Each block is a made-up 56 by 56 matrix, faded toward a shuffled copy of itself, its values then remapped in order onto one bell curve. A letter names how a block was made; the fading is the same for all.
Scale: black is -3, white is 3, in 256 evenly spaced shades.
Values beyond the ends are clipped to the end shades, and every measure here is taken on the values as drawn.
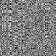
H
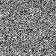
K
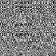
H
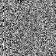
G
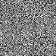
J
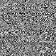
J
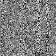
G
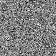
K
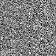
G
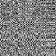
H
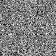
K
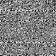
J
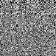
J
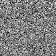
K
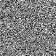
K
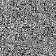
J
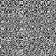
H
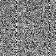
G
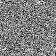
K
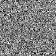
K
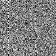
G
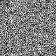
G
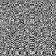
H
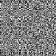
H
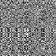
H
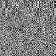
H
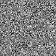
J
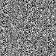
G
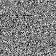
K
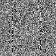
G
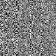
G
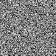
K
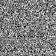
K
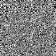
J
